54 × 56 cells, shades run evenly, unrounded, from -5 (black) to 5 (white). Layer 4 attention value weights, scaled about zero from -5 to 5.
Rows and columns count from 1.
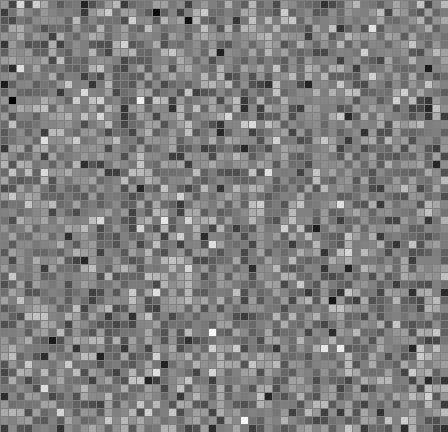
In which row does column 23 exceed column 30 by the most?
3
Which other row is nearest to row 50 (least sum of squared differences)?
27
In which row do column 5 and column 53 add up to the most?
1
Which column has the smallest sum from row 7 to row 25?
16
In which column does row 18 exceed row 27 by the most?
10
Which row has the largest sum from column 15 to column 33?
28
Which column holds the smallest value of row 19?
31
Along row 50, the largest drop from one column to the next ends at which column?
34
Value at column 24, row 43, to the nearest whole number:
-3
